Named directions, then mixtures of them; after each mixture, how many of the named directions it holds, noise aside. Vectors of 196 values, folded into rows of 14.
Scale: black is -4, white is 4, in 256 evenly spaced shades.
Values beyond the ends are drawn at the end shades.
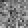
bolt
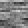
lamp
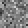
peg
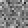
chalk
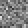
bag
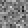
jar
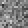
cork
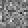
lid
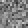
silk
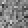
one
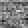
two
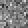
three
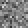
two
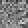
three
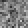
one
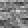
one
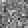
three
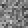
one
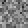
three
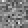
three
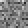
two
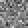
three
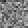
four
